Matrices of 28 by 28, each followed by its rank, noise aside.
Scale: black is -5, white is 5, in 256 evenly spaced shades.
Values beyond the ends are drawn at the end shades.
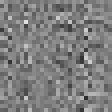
four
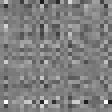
two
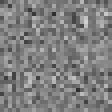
six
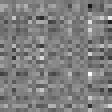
two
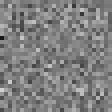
six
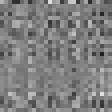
two
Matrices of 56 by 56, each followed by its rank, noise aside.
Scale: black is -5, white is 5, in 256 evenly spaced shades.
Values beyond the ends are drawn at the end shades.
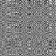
three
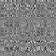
four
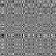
two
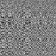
three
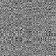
five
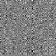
five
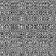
four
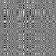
two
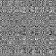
five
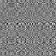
two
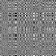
two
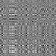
two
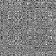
five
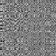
three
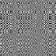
two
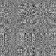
four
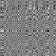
two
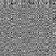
three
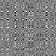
two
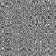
five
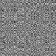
five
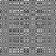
two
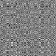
four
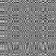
two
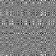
three
